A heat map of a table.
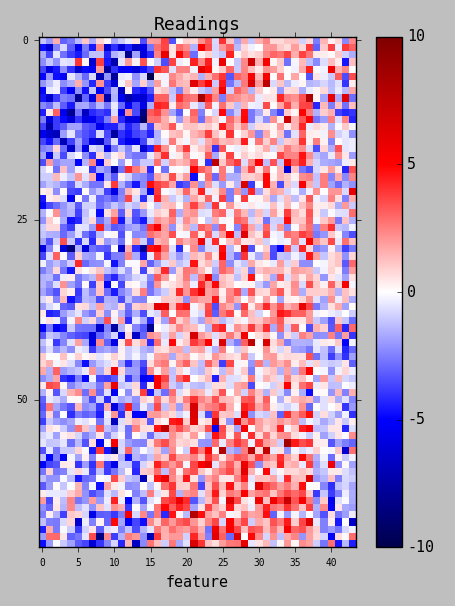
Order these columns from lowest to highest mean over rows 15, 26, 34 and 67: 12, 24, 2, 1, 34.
12, 1, 2, 24, 34
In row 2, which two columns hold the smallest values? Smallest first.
12, 14
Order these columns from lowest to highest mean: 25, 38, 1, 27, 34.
1, 38, 27, 34, 25
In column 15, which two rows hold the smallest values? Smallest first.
5, 40
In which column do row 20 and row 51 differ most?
10
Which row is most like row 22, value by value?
30
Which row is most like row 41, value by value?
70
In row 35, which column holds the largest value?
22
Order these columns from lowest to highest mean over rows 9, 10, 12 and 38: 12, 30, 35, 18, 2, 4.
4, 12, 2, 30, 18, 35
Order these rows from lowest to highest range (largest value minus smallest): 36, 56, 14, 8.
36, 14, 56, 8
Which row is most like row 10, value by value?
29
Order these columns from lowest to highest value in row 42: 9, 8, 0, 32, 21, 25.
9, 0, 32, 8, 21, 25
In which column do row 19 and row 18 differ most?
21
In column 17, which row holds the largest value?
54
